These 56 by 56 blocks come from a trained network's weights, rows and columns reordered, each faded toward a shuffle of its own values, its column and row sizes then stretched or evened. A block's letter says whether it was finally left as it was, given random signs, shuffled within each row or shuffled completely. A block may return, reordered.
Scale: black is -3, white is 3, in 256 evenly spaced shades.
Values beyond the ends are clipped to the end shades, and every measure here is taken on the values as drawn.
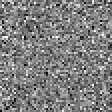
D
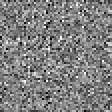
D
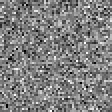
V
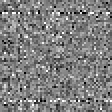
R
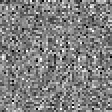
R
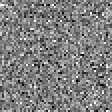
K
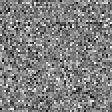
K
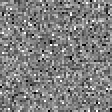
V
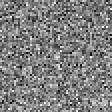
K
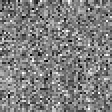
R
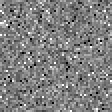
V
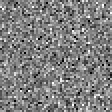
V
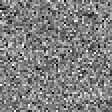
V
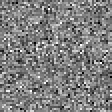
K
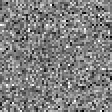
K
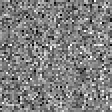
K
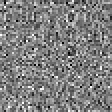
R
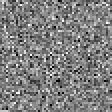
R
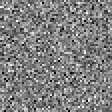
V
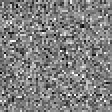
D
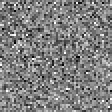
K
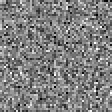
D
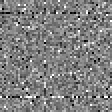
D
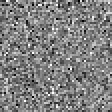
D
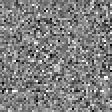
D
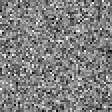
V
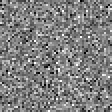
V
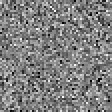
D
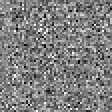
R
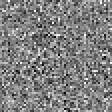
D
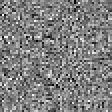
R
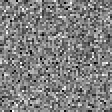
K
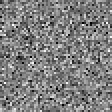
K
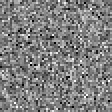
V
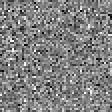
D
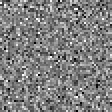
R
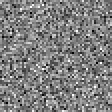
V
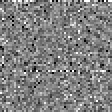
D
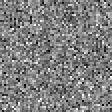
V
